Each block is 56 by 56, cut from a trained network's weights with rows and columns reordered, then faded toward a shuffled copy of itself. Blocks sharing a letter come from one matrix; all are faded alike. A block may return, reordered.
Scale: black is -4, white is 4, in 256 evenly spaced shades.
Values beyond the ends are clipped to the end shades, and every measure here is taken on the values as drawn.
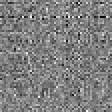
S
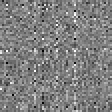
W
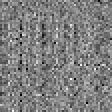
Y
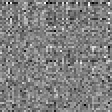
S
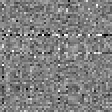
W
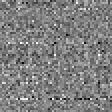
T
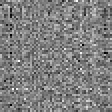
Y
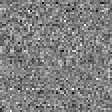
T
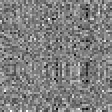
Y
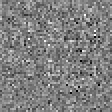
T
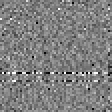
W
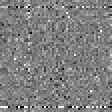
S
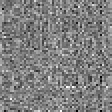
Y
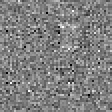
T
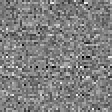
T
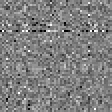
W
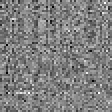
Y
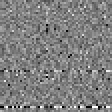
W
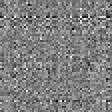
S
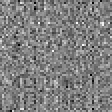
Y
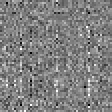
W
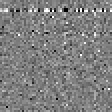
S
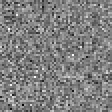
T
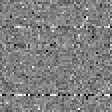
S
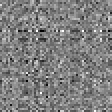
S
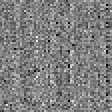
Y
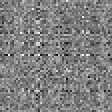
S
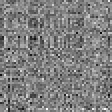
Y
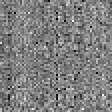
Y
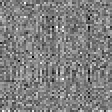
Y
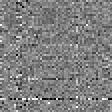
W
